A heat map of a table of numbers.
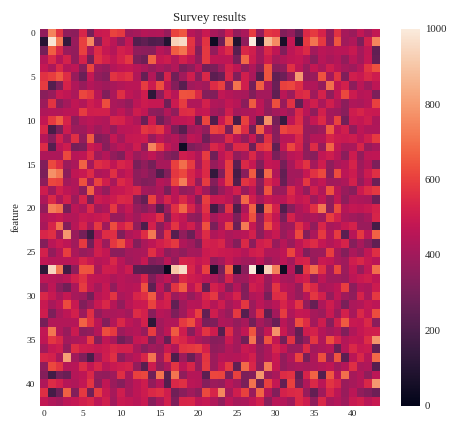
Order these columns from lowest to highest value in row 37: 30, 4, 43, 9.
4, 30, 9, 43
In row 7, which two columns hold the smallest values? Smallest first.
14, 30
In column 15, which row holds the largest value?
39
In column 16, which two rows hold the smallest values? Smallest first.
27, 1
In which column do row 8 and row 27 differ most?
29
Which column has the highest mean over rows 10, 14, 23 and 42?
3
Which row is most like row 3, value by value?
19
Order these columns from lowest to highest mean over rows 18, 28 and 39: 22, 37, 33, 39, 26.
26, 33, 22, 39, 37
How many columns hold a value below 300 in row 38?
3
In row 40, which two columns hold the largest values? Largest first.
43, 27
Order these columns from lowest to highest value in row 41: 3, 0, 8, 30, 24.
30, 24, 8, 0, 3
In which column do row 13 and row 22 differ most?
18
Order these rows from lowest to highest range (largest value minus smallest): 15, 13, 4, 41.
4, 15, 41, 13
